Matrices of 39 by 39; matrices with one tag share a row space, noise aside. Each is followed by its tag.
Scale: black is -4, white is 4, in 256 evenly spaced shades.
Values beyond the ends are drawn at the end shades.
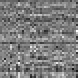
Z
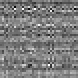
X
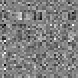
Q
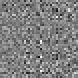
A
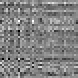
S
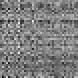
S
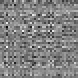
X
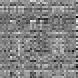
Z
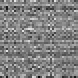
X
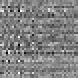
S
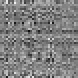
X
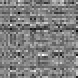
Z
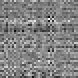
X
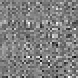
A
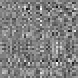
A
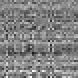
X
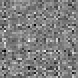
Q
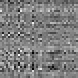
S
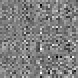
A
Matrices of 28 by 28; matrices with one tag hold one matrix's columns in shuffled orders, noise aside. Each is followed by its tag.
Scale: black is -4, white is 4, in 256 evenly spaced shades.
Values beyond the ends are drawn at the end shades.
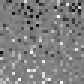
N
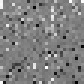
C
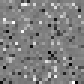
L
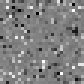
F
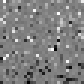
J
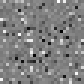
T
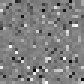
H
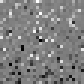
J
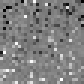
N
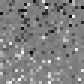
N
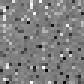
C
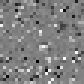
H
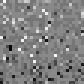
J
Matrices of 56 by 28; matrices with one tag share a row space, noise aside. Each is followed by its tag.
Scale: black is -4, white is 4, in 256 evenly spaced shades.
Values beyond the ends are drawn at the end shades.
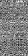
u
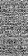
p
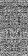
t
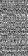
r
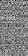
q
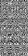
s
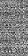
q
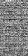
p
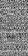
r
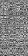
u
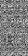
s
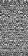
u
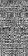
p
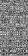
u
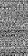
q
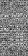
u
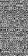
u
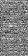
p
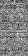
u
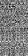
q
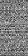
q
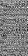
r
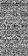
t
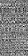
q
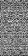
s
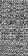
u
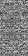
p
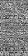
p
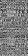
r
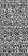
s
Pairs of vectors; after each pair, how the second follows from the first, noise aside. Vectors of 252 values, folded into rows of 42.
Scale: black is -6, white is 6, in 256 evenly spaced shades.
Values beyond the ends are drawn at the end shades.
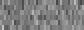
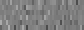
reversed, partly zeroed.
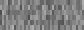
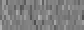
reversed, partly zeroed.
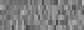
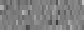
partly zeroed.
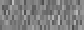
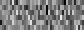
wrapped around, negated, scaled up.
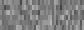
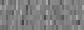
reversed, partly zeroed.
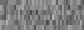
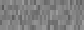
wrapped around, shrunk.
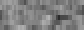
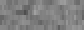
reversed, shrunk.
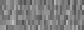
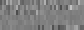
reversed, partly zeroed.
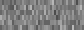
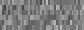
shuffled.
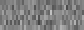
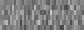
sign-scrambled.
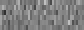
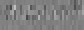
reversed, partly zeroed.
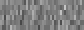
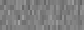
reversed, shrunk.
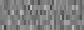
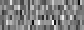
reversed, scaled up.
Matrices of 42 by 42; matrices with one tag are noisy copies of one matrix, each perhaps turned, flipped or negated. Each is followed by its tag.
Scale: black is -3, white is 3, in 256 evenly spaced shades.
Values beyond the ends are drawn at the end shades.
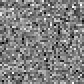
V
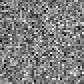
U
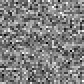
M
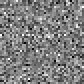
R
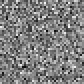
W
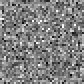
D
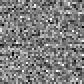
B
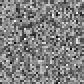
W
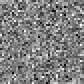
R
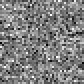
B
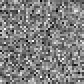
U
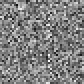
R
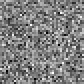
W
